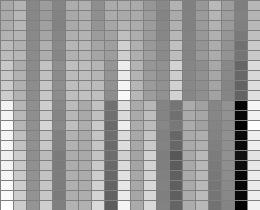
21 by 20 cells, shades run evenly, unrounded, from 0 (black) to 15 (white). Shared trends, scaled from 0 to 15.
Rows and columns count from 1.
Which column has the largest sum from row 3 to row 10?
10
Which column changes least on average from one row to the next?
3
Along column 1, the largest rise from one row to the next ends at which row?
11
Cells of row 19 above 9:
12
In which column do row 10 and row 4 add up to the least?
19
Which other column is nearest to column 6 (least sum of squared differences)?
7
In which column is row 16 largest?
1
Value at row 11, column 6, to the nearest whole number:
11
